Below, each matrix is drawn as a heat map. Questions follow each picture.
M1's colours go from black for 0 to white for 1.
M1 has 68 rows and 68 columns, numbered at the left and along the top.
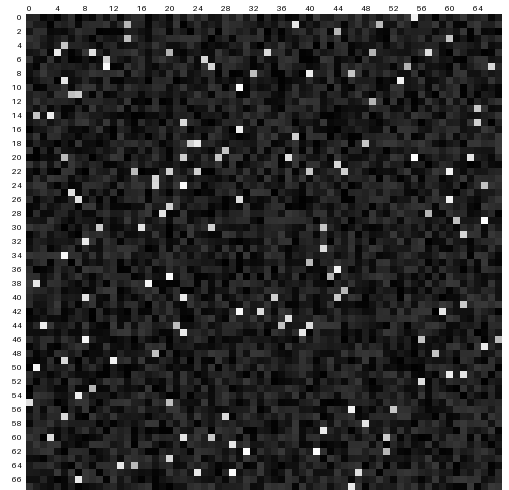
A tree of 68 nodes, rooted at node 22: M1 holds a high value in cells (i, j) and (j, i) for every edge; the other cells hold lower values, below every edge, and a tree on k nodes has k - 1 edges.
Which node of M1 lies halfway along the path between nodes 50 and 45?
3
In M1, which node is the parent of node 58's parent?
18
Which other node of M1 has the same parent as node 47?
29
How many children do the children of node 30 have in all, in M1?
2
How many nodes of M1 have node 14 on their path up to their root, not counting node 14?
4
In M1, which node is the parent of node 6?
11
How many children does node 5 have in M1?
5
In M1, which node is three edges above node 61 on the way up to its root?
24
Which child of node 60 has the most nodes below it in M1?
26
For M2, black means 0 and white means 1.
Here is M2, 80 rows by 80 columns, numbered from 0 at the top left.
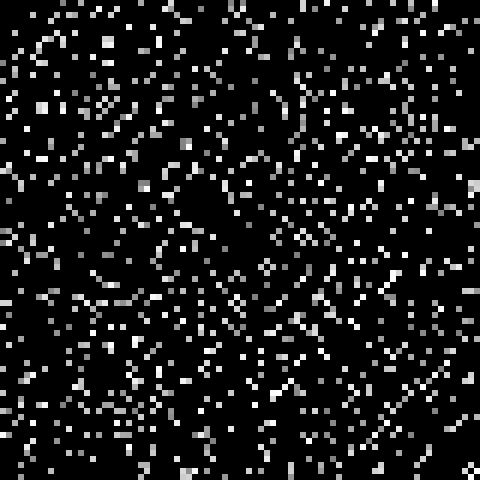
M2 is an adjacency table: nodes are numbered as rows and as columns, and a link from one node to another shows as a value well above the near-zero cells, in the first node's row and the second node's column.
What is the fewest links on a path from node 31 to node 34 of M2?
2
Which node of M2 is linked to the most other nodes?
node 50
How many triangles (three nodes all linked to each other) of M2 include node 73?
8
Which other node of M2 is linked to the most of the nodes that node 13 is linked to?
node 26
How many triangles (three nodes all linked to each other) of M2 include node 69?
7
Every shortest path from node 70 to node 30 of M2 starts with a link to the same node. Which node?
node 9
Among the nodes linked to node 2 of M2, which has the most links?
node 18
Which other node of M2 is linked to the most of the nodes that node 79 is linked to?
node 63
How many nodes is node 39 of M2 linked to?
7
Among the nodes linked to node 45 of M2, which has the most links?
node 65
